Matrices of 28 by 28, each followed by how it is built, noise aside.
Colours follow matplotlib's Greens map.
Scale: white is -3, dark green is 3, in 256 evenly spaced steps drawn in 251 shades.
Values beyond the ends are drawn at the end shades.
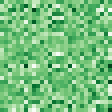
low rank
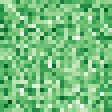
blocks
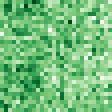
blocks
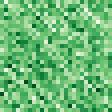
Toeplitz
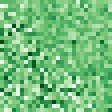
lower triangular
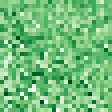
lower triangular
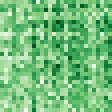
blocks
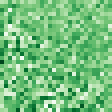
lower triangular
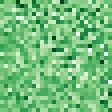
upper triangular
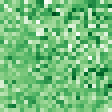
upper triangular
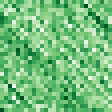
Toeplitz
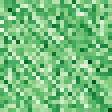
Toeplitz
